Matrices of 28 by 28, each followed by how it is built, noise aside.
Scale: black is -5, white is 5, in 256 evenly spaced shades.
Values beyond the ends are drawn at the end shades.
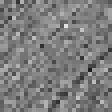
Hankel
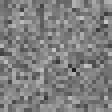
noise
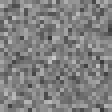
noise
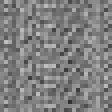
repeating rows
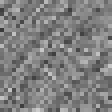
Hankel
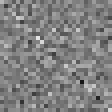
diagonal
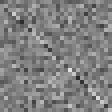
diagonal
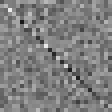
diagonal
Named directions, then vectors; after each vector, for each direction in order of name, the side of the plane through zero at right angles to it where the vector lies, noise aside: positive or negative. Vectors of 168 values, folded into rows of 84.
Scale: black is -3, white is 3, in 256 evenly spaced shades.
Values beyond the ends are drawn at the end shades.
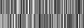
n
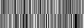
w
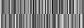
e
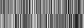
negative, positive, positive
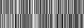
negative, positive, positive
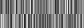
negative, positive, negative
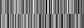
negative, positive, negative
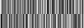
positive, negative, positive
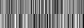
positive, positive, negative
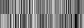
negative, positive, positive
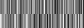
positive, positive, negative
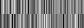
negative, negative, negative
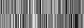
negative, positive, positive
